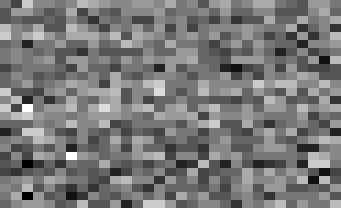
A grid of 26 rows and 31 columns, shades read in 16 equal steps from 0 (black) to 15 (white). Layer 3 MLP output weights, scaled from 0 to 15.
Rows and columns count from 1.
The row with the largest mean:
14
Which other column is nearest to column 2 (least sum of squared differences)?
17
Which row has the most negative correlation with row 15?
21
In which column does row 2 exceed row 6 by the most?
3
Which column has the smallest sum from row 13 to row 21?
12
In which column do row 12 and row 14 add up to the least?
2
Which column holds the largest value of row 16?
20
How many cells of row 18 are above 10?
2
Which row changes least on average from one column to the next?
15
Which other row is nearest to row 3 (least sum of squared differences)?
10
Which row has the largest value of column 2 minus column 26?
7
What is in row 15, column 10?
9
